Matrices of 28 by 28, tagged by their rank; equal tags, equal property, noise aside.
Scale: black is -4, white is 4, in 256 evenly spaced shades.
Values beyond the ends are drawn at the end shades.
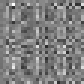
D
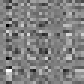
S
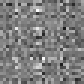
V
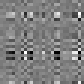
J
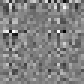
D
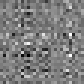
S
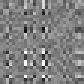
J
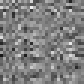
V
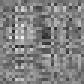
D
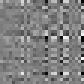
J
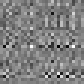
S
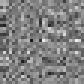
V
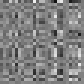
D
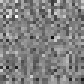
V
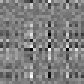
J
